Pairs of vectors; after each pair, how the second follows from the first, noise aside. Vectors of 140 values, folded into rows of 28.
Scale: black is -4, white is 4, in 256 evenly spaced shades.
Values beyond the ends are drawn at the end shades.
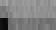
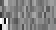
sign-scrambled.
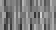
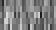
negated.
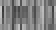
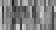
copied.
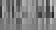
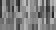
copied.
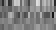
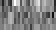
copied.
